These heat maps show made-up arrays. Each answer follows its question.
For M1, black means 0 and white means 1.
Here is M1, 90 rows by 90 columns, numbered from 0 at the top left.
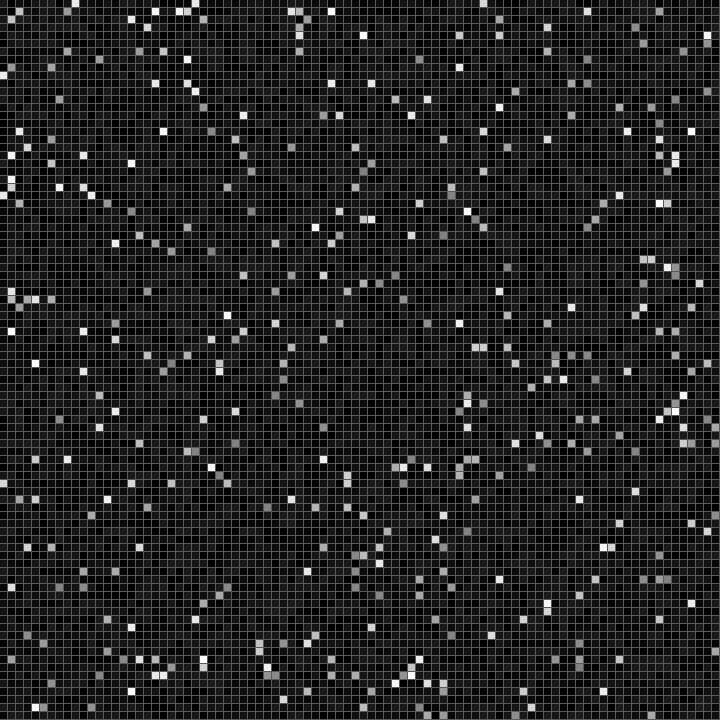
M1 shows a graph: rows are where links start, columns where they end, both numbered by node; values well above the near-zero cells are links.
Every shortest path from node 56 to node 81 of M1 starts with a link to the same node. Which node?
node 24
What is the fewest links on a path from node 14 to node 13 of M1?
4
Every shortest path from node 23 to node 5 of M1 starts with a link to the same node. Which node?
node 7
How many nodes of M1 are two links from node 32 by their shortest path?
6
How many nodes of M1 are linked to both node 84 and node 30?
3
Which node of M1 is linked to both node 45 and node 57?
node 4
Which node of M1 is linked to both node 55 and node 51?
node 29
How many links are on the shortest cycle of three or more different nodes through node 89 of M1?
3
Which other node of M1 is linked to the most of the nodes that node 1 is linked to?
node 10
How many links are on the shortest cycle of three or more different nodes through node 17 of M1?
3
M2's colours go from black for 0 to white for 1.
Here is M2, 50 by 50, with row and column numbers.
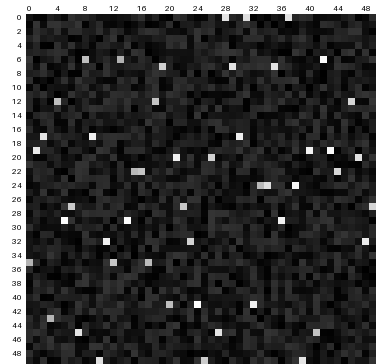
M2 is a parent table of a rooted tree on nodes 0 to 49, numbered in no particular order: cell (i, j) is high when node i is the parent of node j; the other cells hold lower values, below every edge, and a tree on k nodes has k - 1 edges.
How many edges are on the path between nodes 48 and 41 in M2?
2
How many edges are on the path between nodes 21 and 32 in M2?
3
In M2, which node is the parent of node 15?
22
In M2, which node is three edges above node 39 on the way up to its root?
45
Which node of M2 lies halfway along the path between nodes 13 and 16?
27
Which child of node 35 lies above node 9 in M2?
17
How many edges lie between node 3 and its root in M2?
4
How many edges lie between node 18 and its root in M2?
4
